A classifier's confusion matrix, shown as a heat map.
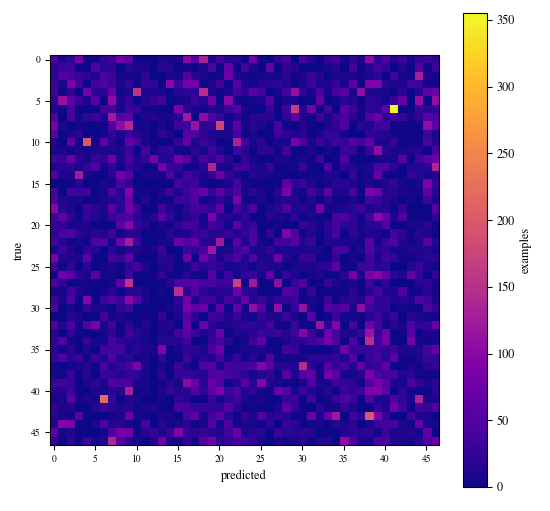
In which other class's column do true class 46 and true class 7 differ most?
16
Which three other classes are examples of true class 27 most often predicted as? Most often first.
22, 9, 24
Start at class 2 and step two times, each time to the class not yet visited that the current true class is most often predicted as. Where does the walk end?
1
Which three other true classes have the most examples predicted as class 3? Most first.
14, 0, 43
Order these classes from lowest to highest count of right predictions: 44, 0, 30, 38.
0, 44, 38, 30
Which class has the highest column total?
9
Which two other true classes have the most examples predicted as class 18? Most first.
4, 0
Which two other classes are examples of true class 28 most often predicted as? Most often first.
15, 22
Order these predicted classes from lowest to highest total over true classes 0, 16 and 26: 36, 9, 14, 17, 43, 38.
14, 43, 17, 36, 9, 38
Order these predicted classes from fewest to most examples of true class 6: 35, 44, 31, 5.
5, 44, 35, 31
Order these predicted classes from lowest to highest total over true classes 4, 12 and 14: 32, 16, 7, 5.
5, 32, 16, 7
